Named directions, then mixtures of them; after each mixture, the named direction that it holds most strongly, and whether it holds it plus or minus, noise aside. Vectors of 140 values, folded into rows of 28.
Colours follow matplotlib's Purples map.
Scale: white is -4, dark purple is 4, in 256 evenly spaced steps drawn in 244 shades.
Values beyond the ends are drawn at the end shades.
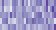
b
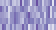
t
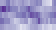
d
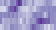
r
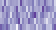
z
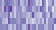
b, minus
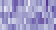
b, plus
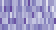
b, minus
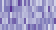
b, minus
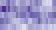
d, plus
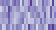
t, minus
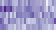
b, minus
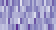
z, minus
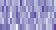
z, plus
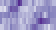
r, plus
